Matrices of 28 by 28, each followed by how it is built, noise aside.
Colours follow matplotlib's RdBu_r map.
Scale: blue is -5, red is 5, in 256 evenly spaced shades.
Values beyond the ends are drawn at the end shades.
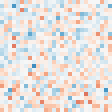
repeating columns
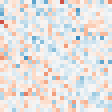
Toeplitz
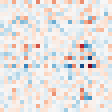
low rank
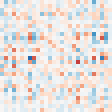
low rank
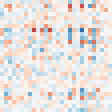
low rank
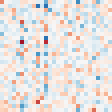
uneven columns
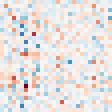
uneven columns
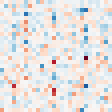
uneven columns
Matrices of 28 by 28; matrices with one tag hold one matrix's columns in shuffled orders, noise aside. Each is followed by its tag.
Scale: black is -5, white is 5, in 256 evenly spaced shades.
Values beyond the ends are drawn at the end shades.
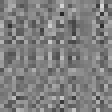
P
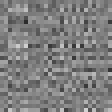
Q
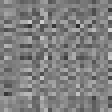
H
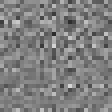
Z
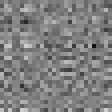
Q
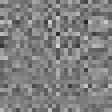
Z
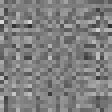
H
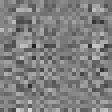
Q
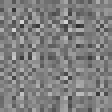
H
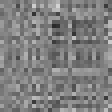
P
